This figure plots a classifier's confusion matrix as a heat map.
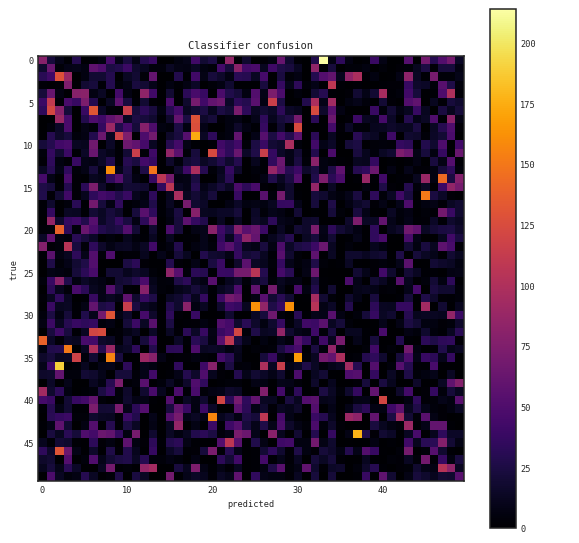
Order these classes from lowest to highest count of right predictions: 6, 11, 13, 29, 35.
35, 11, 6, 13, 29
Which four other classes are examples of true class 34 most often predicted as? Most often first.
3, 6, 8, 43
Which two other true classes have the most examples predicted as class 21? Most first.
40, 5
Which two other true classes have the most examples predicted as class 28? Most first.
36, 32
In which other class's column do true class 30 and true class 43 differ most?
8
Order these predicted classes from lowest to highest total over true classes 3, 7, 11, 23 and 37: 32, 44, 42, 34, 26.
44, 42, 32, 26, 34
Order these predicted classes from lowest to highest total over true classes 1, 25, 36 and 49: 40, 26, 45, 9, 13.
13, 45, 9, 40, 26
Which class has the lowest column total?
14
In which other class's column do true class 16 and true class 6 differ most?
45
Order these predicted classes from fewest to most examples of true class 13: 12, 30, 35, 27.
12, 30, 35, 27
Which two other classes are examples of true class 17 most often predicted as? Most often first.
6, 43
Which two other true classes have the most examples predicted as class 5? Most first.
4, 20
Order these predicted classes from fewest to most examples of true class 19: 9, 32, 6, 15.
15, 32, 9, 6
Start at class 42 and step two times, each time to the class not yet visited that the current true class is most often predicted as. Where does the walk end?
2
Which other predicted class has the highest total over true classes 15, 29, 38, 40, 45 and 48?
32
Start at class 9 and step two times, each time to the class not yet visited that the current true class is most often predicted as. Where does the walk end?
47
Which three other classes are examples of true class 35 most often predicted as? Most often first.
30, 8, 4
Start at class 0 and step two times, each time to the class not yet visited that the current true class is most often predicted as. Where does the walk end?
22
